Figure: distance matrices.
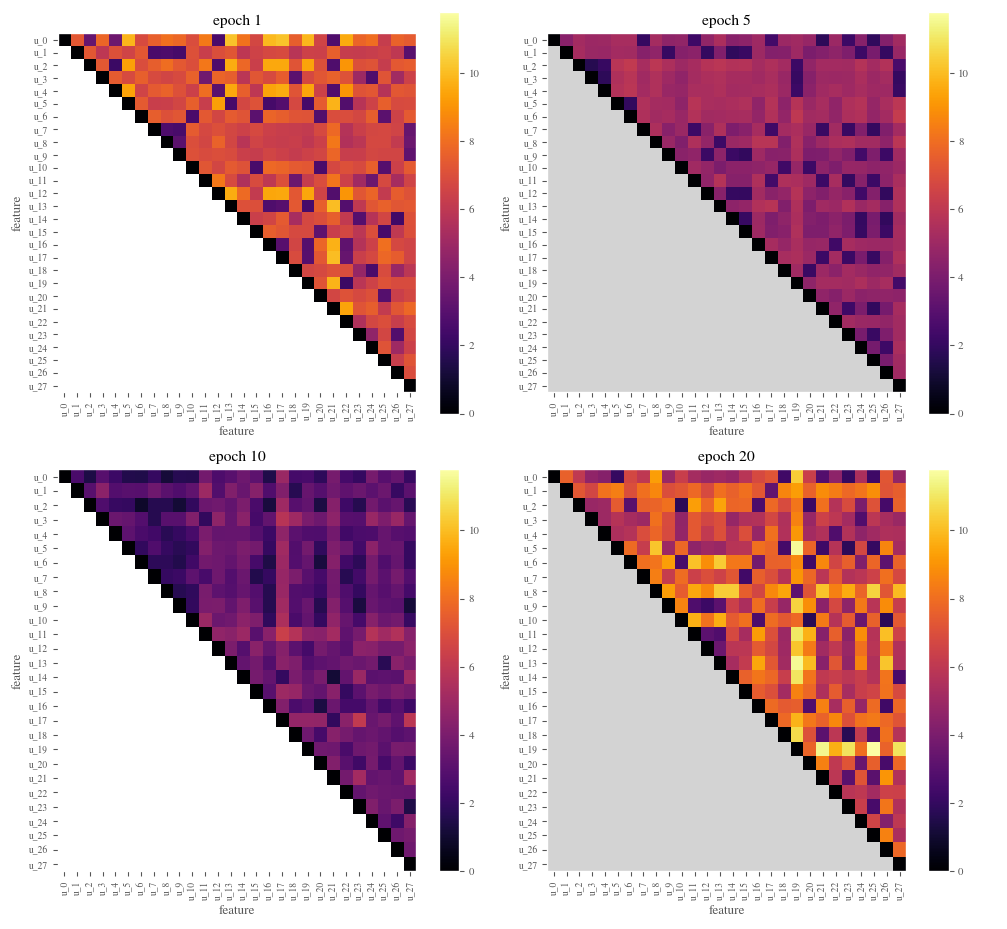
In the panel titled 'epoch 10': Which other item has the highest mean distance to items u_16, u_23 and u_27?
u_17
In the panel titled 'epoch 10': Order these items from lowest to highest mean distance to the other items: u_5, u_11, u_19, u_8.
u_8, u_5, u_19, u_11
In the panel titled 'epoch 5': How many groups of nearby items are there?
7
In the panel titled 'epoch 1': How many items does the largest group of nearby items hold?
6
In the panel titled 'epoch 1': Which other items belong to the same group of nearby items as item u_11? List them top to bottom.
u_3, u_18, u_24
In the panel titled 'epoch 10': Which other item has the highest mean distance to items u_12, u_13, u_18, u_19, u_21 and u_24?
u_11
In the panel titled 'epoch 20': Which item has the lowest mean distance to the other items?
u_0
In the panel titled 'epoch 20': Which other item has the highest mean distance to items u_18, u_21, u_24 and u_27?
u_19
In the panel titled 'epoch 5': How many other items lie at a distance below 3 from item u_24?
6
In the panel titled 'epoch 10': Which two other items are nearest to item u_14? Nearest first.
u_21, u_17
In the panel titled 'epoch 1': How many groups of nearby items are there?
6
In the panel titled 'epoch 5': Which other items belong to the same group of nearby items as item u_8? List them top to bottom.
u_13
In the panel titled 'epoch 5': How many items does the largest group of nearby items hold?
7
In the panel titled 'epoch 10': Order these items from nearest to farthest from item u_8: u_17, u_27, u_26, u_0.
u_0, u_27, u_26, u_17
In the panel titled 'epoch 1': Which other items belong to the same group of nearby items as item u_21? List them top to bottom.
u_0, u_2, u_4, u_12
